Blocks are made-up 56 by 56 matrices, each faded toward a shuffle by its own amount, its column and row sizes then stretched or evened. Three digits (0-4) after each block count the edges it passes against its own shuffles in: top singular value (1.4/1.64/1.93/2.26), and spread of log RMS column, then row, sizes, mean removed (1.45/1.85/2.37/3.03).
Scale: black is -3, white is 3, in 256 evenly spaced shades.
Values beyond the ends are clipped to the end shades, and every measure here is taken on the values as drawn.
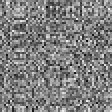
3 0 1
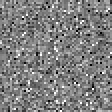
0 0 0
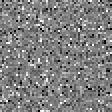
2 1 0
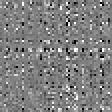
3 4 3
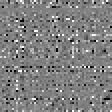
1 2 4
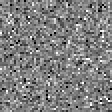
1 0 0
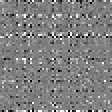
4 2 4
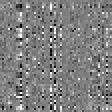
4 4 2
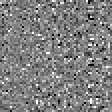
1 2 0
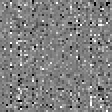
1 3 1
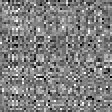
4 1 1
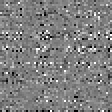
2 2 3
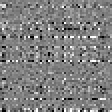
4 2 4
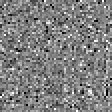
2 1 1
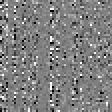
1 4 0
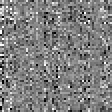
1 4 1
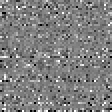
0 1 4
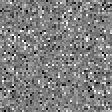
1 0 0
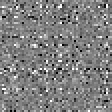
3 2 3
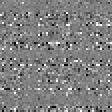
1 2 4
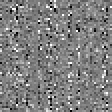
0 4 1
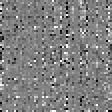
2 4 2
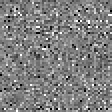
2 0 2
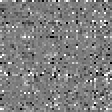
2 2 3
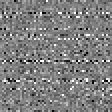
3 0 4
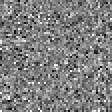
0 1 1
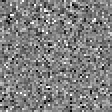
0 1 1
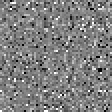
2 1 2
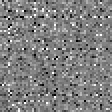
2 2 3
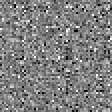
2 1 0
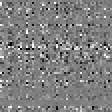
0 3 4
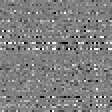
2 0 4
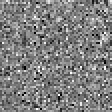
1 2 1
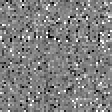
0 1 1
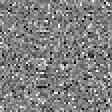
2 0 0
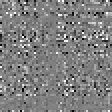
0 3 4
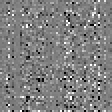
2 4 2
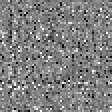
2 1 1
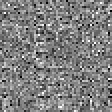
3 1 1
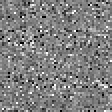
0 1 2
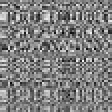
4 0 4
